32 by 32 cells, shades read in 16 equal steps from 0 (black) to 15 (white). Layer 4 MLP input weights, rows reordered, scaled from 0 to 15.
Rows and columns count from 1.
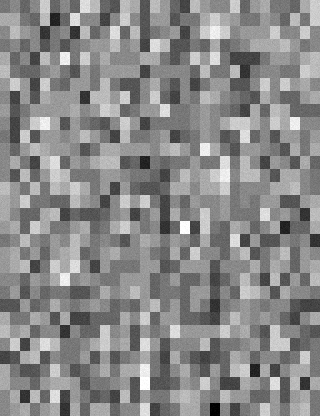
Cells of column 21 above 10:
8
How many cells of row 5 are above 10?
6
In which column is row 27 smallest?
3
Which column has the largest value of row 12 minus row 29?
21
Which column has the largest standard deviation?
15
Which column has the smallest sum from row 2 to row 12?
18
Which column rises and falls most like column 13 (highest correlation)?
32
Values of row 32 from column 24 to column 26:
4 7 8
